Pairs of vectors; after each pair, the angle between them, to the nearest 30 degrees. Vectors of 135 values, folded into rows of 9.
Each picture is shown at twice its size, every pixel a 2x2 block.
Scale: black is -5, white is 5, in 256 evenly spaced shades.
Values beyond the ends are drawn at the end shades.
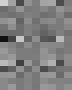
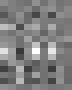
90 degrees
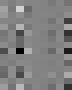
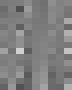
150 degrees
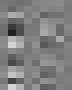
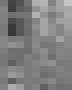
60 degrees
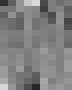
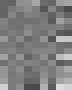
60 degrees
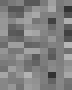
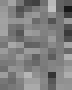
30 degrees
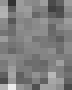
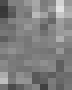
120 degrees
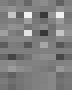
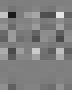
90 degrees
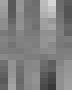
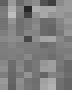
120 degrees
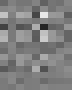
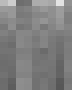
90 degrees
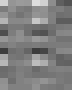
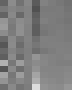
90 degrees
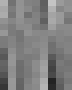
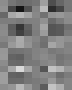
120 degrees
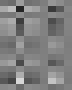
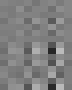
90 degrees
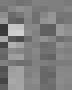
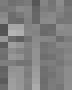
30 degrees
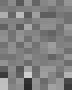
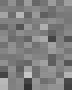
30 degrees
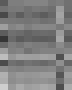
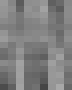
120 degrees
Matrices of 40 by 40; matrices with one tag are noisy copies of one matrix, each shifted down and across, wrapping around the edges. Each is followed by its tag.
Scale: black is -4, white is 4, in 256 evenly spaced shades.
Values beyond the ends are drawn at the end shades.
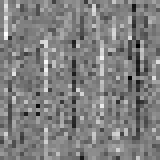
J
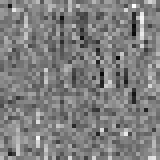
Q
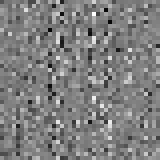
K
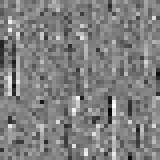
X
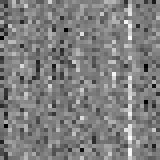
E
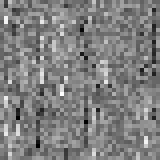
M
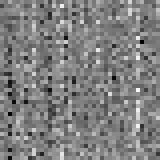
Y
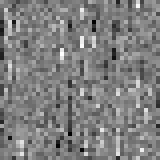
M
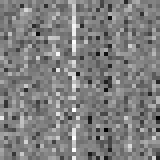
E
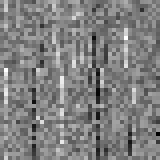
J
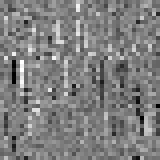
Q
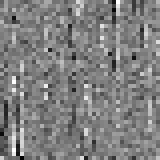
X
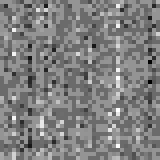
Y
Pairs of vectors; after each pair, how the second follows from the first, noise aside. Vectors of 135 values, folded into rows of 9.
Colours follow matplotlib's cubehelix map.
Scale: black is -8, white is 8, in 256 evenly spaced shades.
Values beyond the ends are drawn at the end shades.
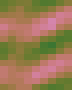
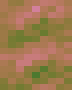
wrapped around, negated, shrunk.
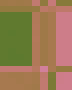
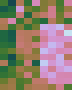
reversed, negated, scaled up.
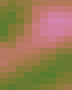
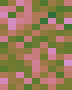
shuffled.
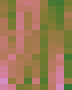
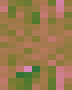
wrapped around, partly zeroed.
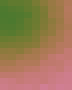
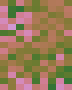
sign-scrambled.
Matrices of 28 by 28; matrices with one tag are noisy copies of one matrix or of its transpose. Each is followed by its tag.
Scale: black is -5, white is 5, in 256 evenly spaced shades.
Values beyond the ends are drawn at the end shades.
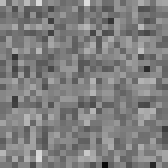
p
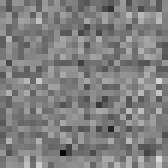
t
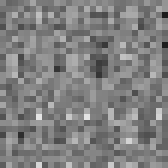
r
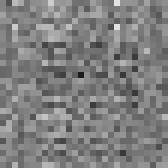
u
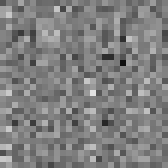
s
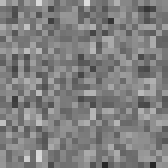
p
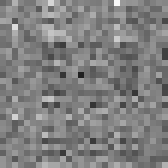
u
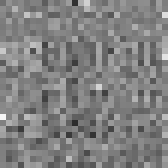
u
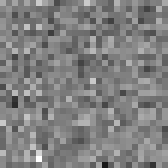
p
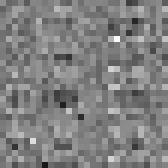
r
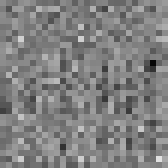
t
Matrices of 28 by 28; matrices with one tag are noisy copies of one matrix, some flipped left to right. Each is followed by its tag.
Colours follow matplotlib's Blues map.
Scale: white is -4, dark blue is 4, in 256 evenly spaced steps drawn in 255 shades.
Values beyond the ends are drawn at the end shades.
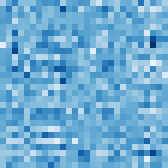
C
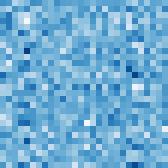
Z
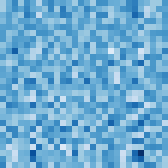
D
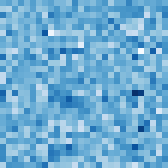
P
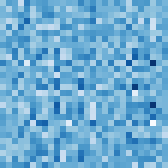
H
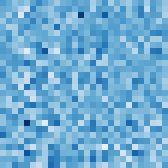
D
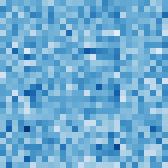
P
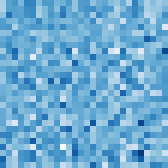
D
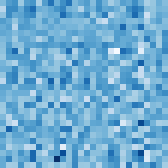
D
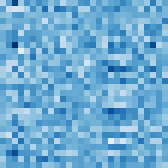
C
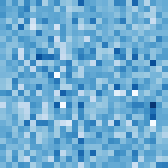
H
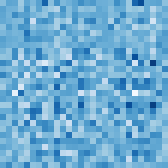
H
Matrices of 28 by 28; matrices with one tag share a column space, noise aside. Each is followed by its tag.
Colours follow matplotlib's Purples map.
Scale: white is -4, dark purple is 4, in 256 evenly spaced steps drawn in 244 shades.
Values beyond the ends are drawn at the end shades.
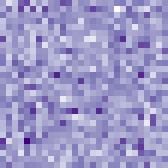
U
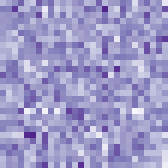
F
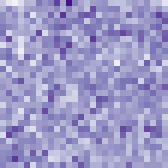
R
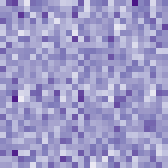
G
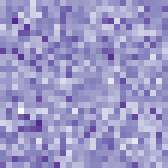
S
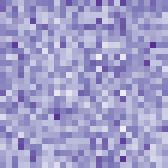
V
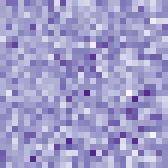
V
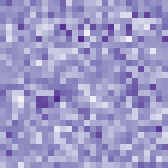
G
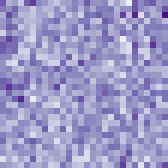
R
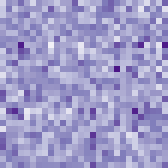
F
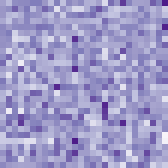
U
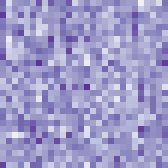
R
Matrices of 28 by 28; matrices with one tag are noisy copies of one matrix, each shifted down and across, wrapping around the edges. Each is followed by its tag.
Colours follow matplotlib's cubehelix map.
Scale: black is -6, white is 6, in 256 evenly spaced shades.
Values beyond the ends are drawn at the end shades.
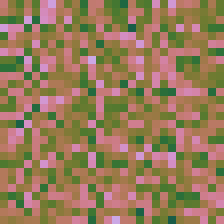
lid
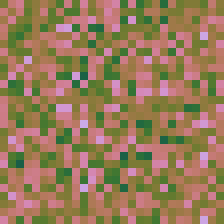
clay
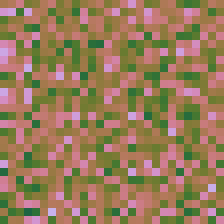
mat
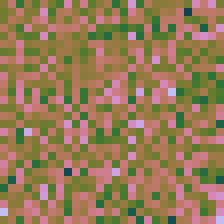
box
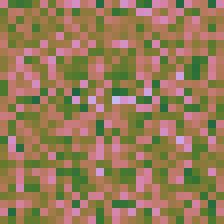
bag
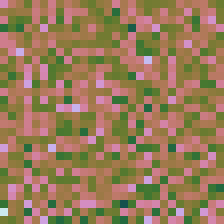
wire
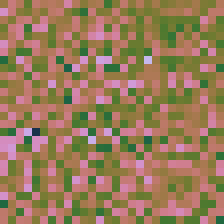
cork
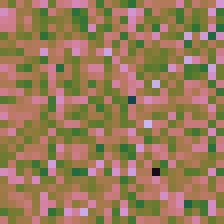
lid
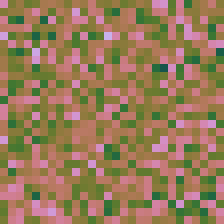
clay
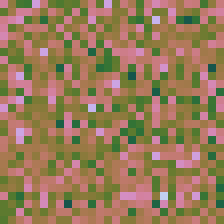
box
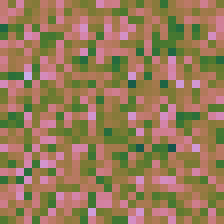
lid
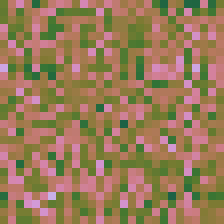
box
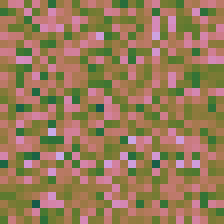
wire
